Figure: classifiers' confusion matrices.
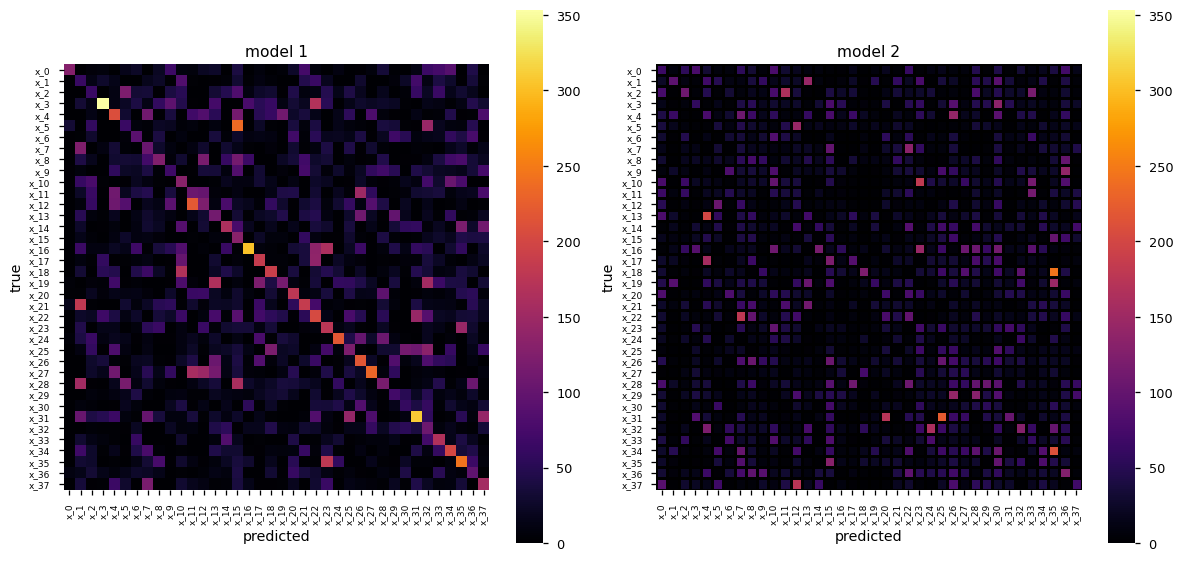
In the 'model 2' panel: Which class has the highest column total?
x_30
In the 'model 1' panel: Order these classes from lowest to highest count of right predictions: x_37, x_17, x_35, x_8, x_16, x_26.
x_8, x_37, x_17, x_26, x_35, x_16
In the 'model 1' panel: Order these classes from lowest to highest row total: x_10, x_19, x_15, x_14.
x_15, x_10, x_14, x_19
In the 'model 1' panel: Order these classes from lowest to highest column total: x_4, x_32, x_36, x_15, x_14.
x_14, x_36, x_4, x_32, x_15
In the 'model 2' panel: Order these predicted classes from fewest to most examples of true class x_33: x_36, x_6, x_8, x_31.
x_31, x_8, x_36, x_6
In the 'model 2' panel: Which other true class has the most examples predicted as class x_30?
x_3
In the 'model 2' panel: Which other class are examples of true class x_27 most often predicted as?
x_18
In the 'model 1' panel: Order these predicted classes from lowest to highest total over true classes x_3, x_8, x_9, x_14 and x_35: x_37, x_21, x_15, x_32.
x_32, x_21, x_37, x_15
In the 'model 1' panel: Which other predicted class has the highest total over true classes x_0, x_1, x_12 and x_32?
x_11
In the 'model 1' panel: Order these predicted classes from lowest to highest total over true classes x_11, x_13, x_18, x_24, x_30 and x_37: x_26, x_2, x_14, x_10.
x_14, x_2, x_10, x_26
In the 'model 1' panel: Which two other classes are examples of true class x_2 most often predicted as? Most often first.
x_5, x_15
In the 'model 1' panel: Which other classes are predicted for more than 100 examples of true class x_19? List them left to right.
x_13, x_17, x_32
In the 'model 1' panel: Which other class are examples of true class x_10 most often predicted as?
x_34
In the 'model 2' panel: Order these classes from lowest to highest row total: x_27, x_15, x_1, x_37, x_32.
x_27, x_15, x_37, x_1, x_32
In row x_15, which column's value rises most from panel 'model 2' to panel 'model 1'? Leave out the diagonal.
x_21
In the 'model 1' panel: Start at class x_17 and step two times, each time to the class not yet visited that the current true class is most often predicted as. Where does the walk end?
x_31
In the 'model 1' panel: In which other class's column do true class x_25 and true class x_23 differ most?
x_35
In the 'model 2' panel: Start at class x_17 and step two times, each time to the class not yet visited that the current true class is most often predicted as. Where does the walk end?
x_26
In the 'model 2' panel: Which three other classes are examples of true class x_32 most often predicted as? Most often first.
x_24, x_4, x_35
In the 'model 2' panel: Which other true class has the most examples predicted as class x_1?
x_19
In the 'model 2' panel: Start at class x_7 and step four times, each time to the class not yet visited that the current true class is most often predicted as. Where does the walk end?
x_9
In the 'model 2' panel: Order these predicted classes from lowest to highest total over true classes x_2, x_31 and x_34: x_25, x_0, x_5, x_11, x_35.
x_5, x_0, x_11, x_35, x_25
